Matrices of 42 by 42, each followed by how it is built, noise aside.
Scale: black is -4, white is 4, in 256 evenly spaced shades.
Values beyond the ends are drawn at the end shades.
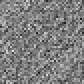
Hankel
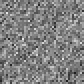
Hankel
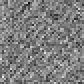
Hankel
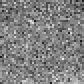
smooth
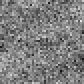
smooth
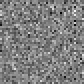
uneven columns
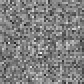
blocks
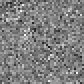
block diagonal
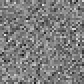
Hankel
